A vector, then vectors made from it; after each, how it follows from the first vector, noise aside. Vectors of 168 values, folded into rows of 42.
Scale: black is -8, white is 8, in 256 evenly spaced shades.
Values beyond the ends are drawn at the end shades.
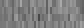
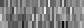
reversed, negated, scaled up.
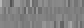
wrapped around, negated, partly zeroed.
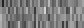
reversed, negated, scaled up.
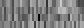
scaled up.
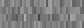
sign-scrambled.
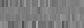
reversed, negated, partly zeroed.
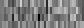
scaled up.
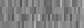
sign-scrambled.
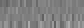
wrapped around, partly zeroed.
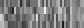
reversed, negated, scaled up.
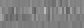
reversed, negated, partly zeroed.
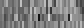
scaled up.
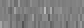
reversed, negated, partly zeroed.
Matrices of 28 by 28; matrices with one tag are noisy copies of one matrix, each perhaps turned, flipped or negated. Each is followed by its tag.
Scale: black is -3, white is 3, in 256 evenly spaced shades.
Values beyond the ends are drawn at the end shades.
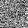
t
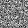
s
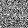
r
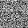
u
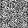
u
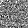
s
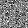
s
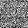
u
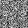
u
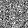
s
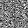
s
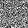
u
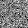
r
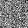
u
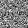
r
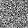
u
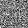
r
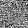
t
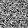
r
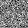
u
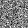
s
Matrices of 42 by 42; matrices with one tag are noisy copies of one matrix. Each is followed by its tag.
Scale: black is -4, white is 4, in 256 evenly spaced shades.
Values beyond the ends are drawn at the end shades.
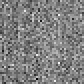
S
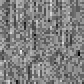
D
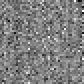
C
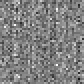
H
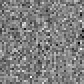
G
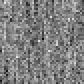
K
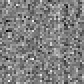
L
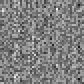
H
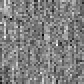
K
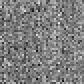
S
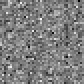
L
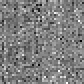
S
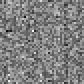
L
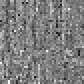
D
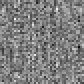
H
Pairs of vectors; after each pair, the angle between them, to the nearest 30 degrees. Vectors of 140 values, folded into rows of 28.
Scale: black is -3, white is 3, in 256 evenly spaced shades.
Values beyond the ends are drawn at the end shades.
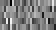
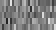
150 degrees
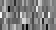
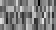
120 degrees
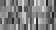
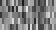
150 degrees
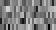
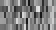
90 degrees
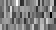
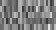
120 degrees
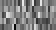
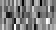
150 degrees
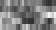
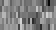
60 degrees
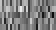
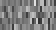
90 degrees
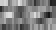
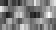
150 degrees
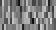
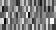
60 degrees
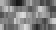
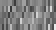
90 degrees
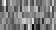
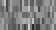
30 degrees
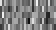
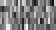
90 degrees
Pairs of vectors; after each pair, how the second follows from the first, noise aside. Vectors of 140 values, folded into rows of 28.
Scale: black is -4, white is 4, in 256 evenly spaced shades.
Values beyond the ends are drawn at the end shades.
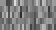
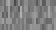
negated, shrunk.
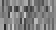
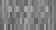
negated, shrunk.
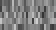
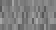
shrunk.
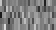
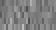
wrapped around, negated, shrunk.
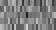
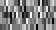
wrapped around, scaled up.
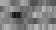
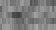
shrunk.
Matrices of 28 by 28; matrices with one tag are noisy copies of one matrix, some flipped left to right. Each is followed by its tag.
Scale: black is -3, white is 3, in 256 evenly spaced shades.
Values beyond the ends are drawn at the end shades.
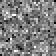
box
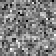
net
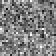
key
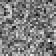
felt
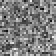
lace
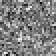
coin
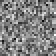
net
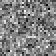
net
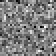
box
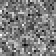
net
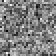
lace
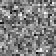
box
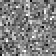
felt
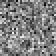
net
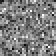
net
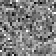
coin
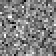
felt
